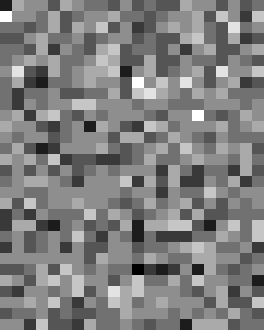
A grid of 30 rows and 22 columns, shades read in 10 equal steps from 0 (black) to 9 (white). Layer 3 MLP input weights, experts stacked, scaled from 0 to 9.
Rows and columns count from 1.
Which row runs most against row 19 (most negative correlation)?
30
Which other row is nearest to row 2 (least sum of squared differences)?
28
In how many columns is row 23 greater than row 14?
7
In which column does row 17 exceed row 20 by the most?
3
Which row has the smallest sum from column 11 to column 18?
25
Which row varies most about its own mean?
21
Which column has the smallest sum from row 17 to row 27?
12
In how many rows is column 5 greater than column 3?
14
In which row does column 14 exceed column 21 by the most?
8
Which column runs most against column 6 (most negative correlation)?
17
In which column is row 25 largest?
6
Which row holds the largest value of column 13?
9
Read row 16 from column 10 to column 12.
4 5 5
